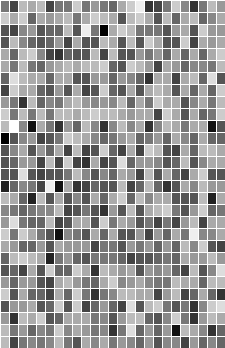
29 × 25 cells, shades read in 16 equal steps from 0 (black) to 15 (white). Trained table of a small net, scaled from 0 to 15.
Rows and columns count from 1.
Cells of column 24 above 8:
13
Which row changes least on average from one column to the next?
22
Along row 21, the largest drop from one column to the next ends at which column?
24
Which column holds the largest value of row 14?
14
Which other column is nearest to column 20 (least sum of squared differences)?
16
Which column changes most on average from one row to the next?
12
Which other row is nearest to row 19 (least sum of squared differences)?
23
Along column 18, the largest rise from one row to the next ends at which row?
26
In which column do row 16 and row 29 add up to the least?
9
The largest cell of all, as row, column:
11, 2
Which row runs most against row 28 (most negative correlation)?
5
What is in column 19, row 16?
3
